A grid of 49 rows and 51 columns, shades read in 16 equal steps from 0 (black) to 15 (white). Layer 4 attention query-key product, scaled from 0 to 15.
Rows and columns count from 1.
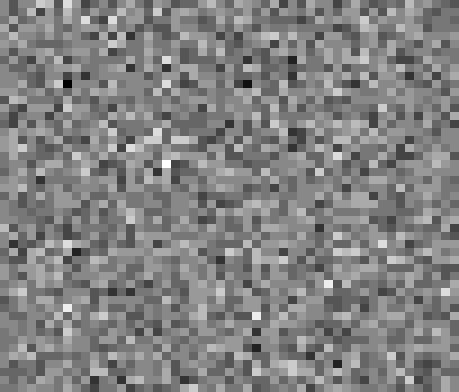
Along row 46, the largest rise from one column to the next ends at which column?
39
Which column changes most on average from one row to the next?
38
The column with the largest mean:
31
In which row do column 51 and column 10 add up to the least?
1
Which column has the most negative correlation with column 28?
19
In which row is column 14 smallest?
48
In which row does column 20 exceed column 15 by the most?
18
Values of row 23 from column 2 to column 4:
9 8 7
